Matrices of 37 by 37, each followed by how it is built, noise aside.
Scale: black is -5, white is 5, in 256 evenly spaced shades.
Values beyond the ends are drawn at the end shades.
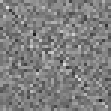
diagonal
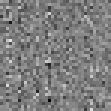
uneven columns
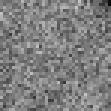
smooth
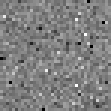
sparse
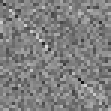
diagonal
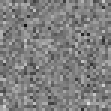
uneven columns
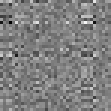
low rank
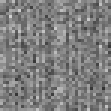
blocks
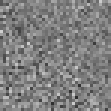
lower triangular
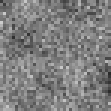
smooth
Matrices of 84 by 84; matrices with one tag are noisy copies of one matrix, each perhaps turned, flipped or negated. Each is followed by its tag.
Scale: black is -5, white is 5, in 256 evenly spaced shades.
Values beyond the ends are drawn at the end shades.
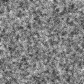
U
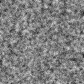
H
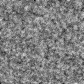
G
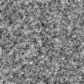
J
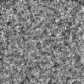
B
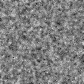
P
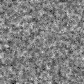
H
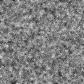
H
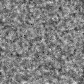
B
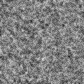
J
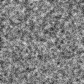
J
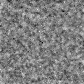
B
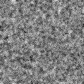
H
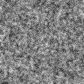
U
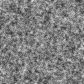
U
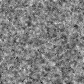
G
